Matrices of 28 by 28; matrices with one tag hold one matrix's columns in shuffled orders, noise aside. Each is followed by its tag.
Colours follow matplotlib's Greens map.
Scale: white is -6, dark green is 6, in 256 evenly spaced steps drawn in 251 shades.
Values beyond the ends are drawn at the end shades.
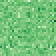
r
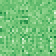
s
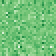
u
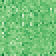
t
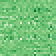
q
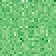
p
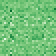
q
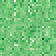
p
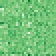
t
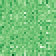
u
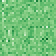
p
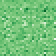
q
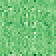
t
